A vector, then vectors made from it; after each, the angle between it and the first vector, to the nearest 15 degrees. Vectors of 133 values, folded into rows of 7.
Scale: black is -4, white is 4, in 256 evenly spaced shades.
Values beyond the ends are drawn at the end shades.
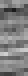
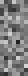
75 degrees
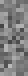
105 degrees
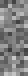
120 degrees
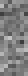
60 degrees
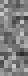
105 degrees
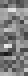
135 degrees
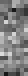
45 degrees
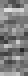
150 degrees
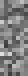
60 degrees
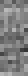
135 degrees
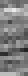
165 degrees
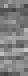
30 degrees
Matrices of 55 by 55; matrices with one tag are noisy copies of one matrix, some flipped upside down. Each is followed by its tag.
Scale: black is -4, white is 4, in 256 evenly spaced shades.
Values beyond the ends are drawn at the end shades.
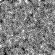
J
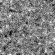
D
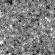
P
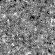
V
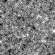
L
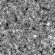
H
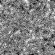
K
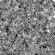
H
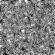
J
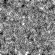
J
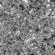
K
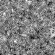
V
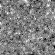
K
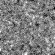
K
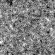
P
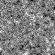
K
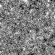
K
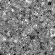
V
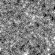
K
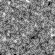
V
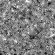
V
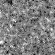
P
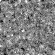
J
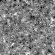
V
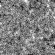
K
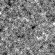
L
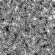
H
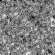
V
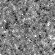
H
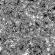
K
